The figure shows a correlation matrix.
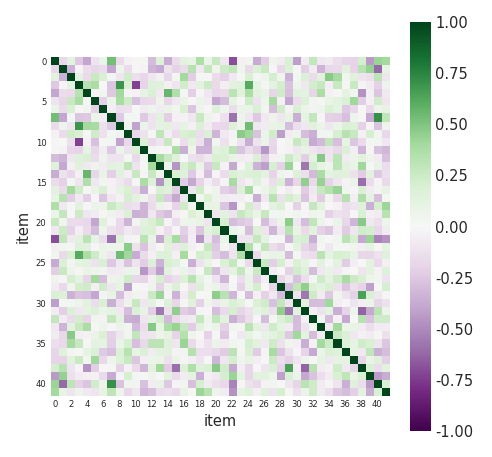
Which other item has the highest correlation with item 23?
9
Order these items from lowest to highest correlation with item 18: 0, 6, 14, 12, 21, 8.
21, 12, 14, 6, 8, 0
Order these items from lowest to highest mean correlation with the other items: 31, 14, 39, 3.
31, 39, 14, 3
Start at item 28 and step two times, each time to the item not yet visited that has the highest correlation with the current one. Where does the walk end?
15
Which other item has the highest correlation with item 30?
34
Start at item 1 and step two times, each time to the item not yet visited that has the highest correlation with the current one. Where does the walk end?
22
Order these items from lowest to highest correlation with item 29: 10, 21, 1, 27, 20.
27, 10, 1, 21, 20
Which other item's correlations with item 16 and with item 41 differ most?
35
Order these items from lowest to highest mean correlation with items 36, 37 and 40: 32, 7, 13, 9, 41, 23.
41, 32, 23, 13, 7, 9
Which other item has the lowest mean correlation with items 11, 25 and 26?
13
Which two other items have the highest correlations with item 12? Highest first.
33, 13
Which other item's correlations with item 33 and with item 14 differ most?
10
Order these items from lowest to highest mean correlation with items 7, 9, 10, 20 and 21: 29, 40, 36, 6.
36, 6, 40, 29
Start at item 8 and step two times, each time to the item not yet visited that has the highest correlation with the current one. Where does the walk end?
24
